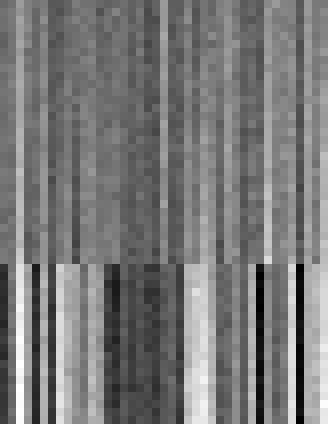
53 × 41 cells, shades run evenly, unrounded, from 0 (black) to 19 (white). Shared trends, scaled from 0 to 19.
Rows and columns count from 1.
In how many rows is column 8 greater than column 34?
20
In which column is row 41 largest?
3
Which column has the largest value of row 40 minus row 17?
8
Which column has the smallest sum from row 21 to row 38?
38
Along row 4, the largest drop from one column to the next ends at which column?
22
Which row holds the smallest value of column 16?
49
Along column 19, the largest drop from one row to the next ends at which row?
34
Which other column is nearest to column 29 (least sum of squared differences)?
21
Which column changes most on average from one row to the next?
32
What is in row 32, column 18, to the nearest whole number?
7
